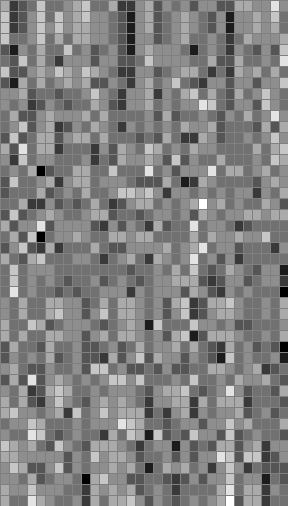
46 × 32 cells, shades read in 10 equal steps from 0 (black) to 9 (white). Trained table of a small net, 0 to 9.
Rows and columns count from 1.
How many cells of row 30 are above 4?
15
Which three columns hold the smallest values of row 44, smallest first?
10, 30, 20
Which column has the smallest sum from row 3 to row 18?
26
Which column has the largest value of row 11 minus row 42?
31
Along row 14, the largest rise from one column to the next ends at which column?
3
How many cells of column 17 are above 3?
35
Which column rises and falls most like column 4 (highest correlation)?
13
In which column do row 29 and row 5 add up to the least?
22
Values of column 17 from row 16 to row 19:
8 3 7 6
